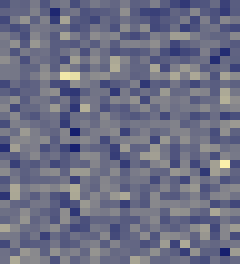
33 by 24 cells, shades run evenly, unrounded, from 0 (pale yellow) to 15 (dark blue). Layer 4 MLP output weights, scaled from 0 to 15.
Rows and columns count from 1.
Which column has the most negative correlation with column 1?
13
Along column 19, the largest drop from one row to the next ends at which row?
5
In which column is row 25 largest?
1
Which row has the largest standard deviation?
21
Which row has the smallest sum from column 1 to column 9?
10
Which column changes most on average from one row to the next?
8
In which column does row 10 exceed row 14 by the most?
9
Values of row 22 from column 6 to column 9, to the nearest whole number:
7 10 6 6
